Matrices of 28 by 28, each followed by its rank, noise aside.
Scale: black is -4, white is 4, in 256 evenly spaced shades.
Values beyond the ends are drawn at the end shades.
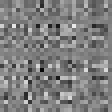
three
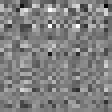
three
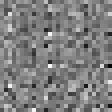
four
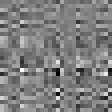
two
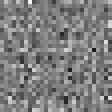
six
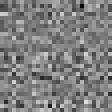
four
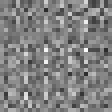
four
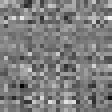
four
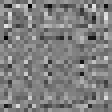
three
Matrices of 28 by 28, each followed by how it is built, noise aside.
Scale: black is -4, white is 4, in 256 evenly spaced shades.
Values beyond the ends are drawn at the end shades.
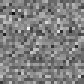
repeating columns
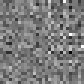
low rank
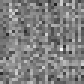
blocks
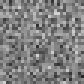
repeating columns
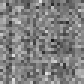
blocks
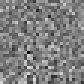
low rank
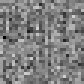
blocks
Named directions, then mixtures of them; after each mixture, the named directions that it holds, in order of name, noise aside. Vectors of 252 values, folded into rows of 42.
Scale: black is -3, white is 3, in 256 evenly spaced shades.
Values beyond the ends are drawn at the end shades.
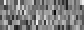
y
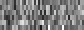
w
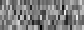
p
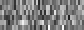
w.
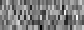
p.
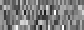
w, y.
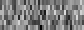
p, w.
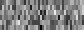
p, w.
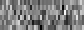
p.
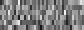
p, y.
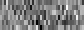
p, y.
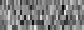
p, w.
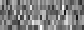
p.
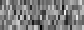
p.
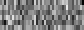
w, y.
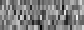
p.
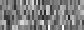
w.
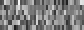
p, y.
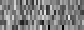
w.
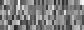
p, y.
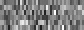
w, y.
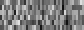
p, y.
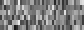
p, y.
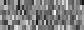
y.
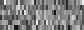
y.
